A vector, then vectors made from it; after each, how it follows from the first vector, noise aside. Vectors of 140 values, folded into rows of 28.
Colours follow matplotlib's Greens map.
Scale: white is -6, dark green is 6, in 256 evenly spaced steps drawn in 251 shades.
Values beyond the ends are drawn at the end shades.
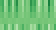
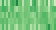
sign-scrambled.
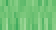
reversed, negated, shrunk.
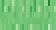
partly zeroed.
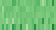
wrapped around, partly zeroed.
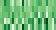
wrapped around, scaled up.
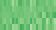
wrapped around, negated, shrunk.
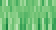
reversed.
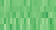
wrapped around, negated, shrunk.
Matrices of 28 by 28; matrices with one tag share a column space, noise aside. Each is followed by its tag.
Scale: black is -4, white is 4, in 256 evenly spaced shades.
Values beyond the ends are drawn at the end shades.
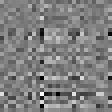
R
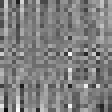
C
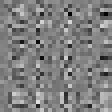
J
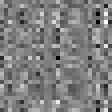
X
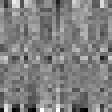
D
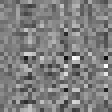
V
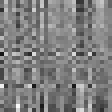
C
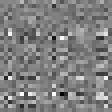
R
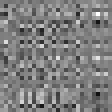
J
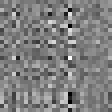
J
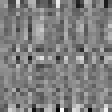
D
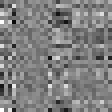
X
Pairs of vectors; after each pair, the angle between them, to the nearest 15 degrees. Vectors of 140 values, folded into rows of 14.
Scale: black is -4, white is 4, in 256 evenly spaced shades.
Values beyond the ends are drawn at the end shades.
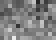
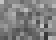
90 degrees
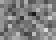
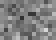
30 degrees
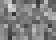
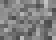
90 degrees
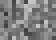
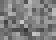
60 degrees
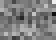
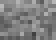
75 degrees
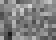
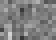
120 degrees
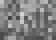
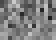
135 degrees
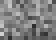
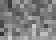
165 degrees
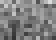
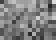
75 degrees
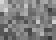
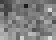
135 degrees
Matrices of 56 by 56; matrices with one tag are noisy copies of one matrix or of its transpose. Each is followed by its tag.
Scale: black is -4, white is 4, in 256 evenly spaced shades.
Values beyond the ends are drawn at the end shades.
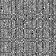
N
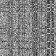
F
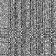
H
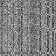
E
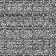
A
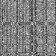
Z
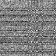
H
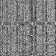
Z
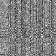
H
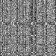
Z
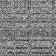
E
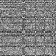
Z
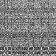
F
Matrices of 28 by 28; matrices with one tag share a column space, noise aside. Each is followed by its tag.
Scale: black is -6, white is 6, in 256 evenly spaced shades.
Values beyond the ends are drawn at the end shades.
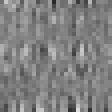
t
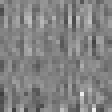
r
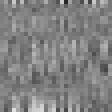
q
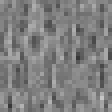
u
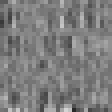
r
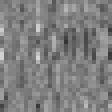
u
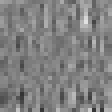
r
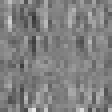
r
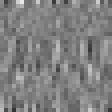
q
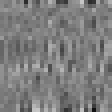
q
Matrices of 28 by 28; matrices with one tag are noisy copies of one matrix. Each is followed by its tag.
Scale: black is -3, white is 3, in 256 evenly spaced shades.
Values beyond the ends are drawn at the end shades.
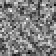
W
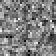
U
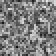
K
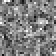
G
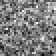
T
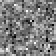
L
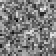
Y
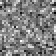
W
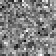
K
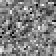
L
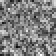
K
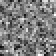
K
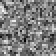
U
